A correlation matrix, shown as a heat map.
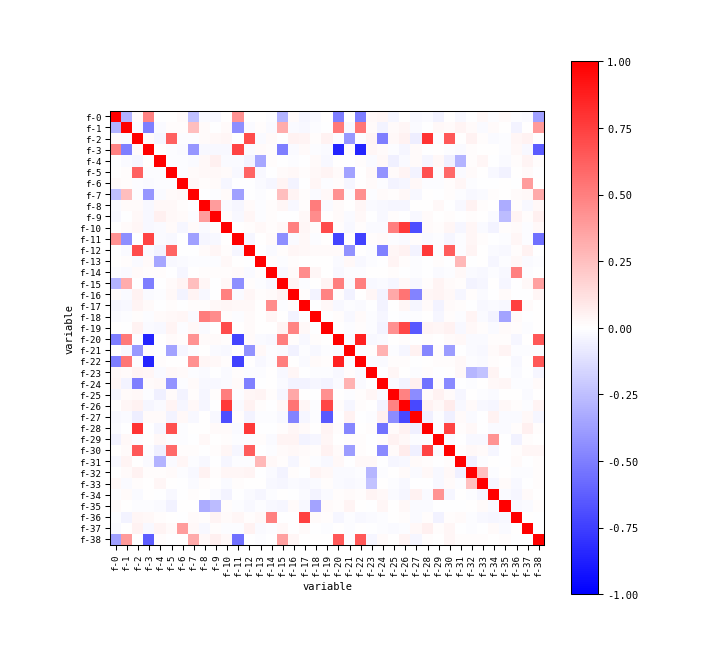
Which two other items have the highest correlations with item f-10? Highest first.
f-26, f-19
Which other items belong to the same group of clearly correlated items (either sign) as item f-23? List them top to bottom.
f-32, f-33
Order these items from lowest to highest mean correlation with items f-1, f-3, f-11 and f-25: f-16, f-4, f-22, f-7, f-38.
f-22, f-38, f-7, f-4, f-16
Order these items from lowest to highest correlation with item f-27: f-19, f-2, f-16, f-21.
f-19, f-16, f-2, f-21
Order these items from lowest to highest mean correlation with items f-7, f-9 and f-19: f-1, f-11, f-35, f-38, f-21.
f-11, f-35, f-21, f-1, f-38
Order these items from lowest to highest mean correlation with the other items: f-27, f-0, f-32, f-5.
f-27, f-0, f-32, f-5
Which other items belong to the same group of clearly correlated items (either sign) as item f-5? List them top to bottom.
f-2, f-12, f-21, f-24, f-28, f-30
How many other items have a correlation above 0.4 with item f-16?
3
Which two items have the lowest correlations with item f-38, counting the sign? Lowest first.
f-3, f-11
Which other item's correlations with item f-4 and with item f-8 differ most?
f-18
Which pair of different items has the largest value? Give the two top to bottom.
f-20, f-22
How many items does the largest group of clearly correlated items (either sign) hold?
9
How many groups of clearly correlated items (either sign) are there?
9
